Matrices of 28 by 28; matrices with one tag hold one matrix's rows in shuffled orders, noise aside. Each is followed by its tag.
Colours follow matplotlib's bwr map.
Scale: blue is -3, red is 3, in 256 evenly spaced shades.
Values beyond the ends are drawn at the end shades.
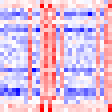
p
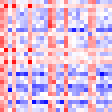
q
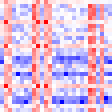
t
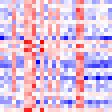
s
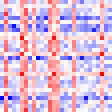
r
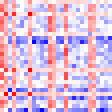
q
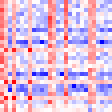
q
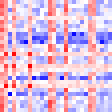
q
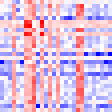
s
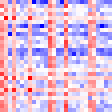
q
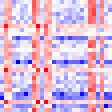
t
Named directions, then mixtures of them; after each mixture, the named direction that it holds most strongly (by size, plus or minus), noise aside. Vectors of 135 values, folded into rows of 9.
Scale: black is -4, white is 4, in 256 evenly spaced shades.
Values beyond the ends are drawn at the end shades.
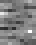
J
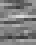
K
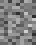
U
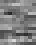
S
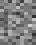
U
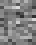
U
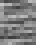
K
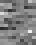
J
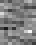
J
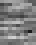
K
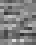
S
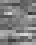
S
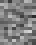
U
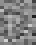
U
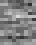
K
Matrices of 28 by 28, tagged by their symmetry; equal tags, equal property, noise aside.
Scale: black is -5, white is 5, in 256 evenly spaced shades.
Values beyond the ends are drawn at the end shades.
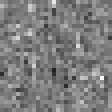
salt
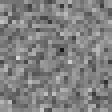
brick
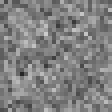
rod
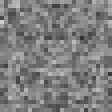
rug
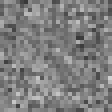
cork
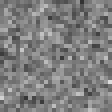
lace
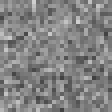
lace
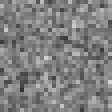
cork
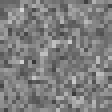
rod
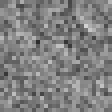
brick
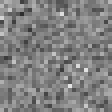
rod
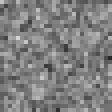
rod
